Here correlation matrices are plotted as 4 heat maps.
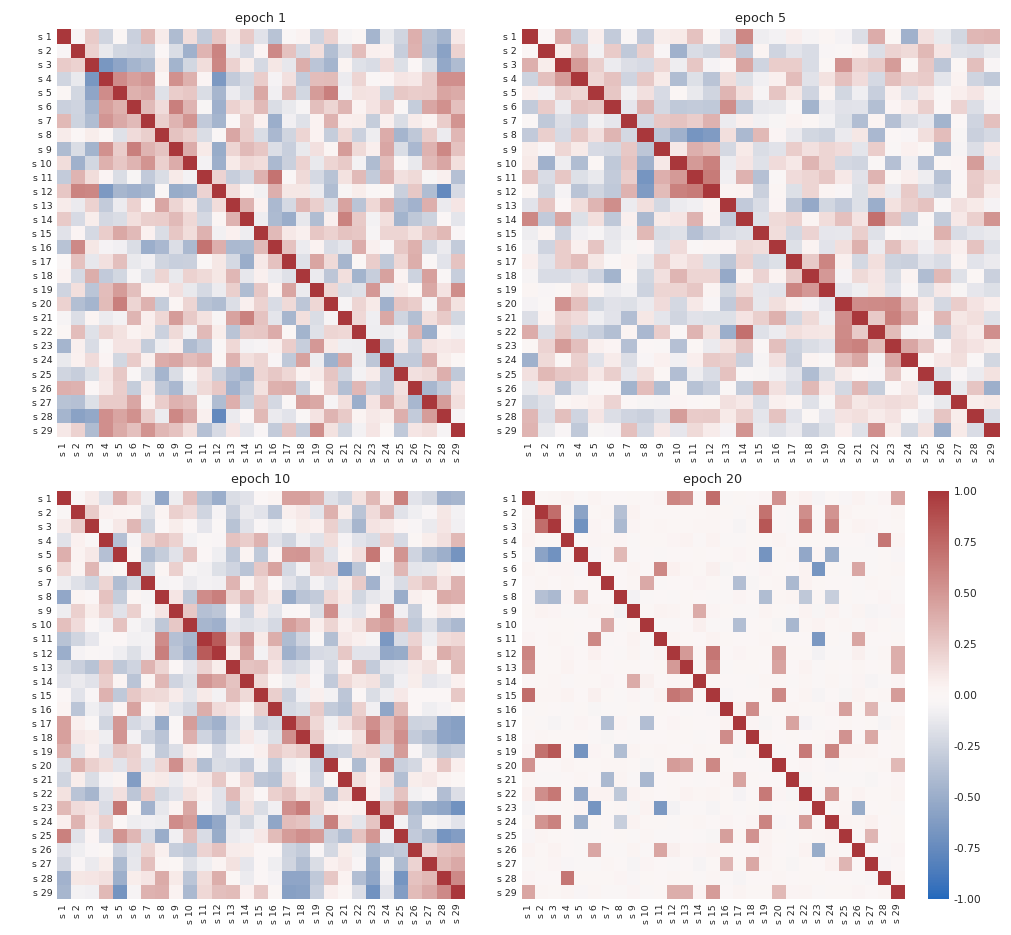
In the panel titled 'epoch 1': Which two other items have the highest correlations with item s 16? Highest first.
s 11, s 2
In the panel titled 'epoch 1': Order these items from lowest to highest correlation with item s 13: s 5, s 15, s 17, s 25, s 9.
s 25, s 17, s 5, s 15, s 9
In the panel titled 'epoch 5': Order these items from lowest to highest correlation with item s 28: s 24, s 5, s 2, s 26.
s 2, s 24, s 5, s 26
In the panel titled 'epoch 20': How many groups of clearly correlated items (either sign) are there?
7
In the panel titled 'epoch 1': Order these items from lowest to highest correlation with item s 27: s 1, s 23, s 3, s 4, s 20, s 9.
s 1, s 3, s 20, s 23, s 4, s 9
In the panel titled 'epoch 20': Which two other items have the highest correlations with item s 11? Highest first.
s 6, s 26
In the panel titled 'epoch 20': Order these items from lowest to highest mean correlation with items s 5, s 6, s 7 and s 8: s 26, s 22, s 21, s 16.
s 22, s 21, s 16, s 26
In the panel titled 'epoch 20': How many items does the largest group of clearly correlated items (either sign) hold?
7
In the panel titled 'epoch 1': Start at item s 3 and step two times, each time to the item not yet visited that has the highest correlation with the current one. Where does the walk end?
s 2
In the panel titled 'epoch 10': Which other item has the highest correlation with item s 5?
s 23
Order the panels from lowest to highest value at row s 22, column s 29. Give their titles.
epoch 10, epoch 1, epoch 20, epoch 5
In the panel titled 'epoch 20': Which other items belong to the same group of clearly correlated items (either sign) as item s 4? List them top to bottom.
s 28
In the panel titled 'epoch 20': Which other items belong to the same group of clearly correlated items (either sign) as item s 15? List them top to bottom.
s 1, s 12, s 13, s 20, s 29
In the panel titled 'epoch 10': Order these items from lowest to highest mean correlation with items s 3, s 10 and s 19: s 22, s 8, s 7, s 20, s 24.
s 8, s 7, s 22, s 20, s 24
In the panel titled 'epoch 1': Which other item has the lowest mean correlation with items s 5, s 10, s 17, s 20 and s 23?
s 3
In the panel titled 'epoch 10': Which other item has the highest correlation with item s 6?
s 16
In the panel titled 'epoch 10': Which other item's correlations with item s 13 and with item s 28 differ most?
s 22
